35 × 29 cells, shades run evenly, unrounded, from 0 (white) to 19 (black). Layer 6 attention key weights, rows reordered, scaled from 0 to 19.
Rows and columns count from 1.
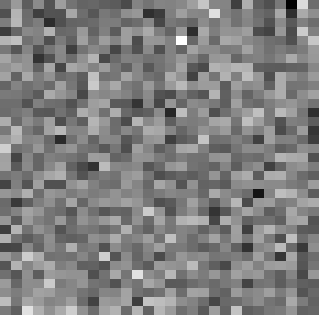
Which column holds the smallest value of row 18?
26
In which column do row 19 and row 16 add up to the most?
9
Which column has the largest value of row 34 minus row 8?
20
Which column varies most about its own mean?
27
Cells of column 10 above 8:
24
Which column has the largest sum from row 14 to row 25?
29
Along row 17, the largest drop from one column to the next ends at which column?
13
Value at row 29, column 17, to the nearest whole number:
8
